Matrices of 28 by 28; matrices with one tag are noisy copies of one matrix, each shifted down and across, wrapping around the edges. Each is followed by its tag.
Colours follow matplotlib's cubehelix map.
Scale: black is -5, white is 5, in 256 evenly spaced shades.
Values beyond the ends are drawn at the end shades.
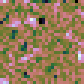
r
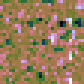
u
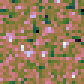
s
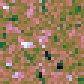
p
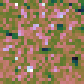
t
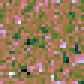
s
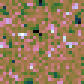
s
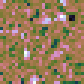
r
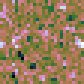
p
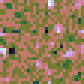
r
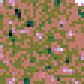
p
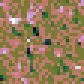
p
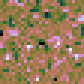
s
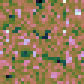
t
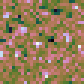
s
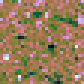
t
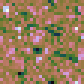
t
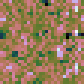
u
